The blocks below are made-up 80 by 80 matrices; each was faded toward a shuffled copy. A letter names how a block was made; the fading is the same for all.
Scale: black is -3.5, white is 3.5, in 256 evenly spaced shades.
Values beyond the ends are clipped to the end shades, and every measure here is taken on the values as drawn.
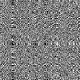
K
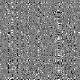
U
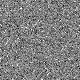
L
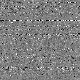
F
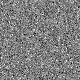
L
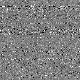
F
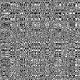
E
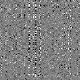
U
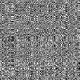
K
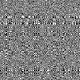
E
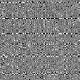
E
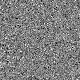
L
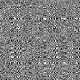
E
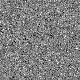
L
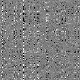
U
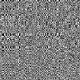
K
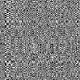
K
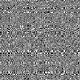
E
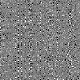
U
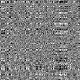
E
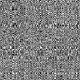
K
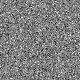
L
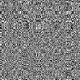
K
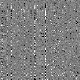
U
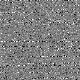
F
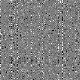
U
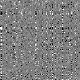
U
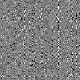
U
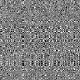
E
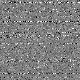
F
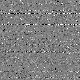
F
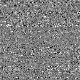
F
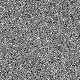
L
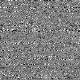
F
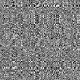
K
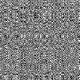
K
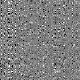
U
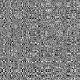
K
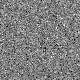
L
